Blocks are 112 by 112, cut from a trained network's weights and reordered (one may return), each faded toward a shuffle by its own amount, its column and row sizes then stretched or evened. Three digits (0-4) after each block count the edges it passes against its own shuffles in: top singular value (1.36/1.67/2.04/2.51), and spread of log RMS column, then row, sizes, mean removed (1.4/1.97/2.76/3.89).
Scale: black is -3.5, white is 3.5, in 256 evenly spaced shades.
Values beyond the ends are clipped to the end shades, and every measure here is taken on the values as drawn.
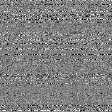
1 1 4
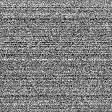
4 0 2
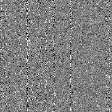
1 3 0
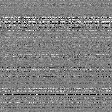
4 1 4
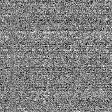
2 2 1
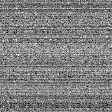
4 0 2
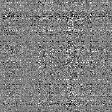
2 3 3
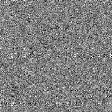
2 0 2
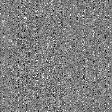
0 3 0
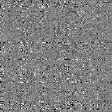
1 3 3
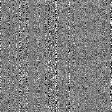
0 4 0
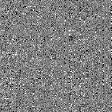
1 3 2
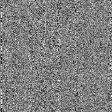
0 3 0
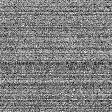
4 1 1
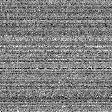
4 0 3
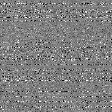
1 1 4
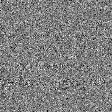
0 0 2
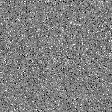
1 0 1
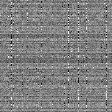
4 3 0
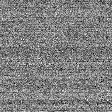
2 1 0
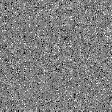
2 2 0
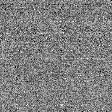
0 1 2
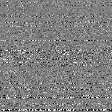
2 0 4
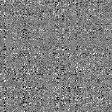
0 3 3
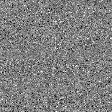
0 0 2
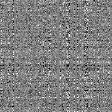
2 4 1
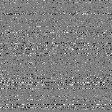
1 0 4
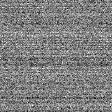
3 2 1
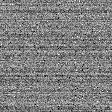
3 0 0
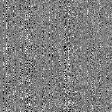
0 4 1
